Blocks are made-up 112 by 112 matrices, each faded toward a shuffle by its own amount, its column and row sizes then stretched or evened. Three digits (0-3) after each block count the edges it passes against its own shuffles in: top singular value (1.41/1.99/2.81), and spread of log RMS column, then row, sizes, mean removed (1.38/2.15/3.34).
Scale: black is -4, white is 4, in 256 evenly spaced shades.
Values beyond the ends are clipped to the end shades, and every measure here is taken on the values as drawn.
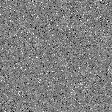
0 0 0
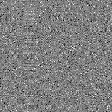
2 0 0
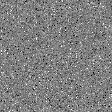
0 1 0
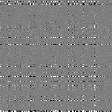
3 2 3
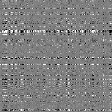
3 2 3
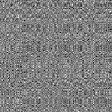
3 2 1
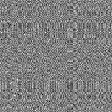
3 0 0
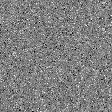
1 0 0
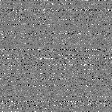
1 1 3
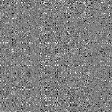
2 2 2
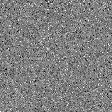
1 0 0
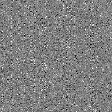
2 2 0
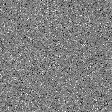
1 0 0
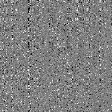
2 2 0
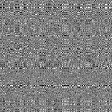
3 1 3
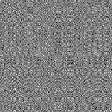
3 1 1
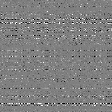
3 1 3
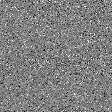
1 0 1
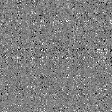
1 2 2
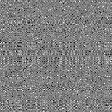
3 0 2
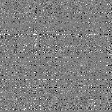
1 2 3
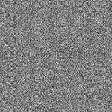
2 1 0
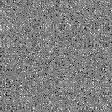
2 0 0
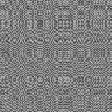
3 0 2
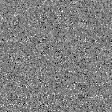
1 1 1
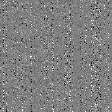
0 3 0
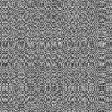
3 2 2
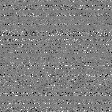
0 0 3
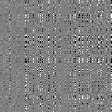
3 3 2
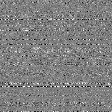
2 0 3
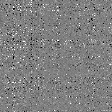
0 2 2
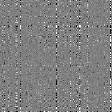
3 3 2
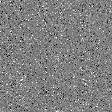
1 1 0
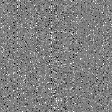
2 2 0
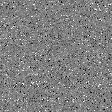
1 0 1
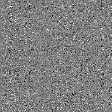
0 2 1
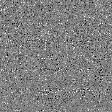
0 1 2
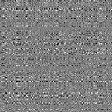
3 1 3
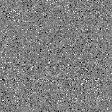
1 1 2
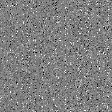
0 2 0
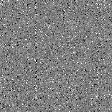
1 1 1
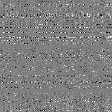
2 0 3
